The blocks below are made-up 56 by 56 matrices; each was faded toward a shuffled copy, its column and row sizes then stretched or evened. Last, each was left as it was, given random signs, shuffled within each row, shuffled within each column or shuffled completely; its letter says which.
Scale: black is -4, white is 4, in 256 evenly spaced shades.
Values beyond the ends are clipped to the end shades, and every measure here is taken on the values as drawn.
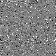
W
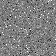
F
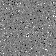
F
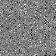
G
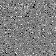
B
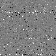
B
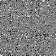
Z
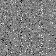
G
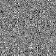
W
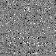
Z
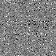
Z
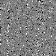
G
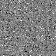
B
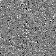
G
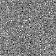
G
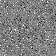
F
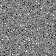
F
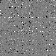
Z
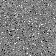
F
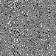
G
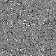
W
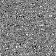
B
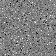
F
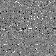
B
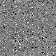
Z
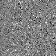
G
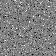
F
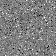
F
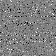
B
